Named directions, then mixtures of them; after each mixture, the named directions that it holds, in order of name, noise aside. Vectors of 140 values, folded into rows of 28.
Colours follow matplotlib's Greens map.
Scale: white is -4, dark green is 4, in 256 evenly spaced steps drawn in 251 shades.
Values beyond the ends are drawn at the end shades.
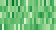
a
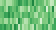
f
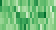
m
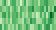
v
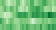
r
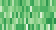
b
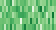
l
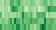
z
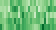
z.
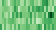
b, r, v.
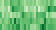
z.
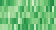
f.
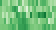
m, r, z.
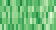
v.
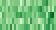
l, r, v.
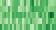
f, r, v.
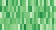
a, l, m.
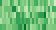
m, z.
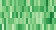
b, v.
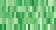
b, f, m.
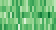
a, f, r.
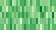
l.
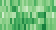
m, z.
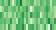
b, v.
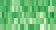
b, z.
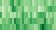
z.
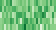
f, l, m.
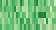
a, m.
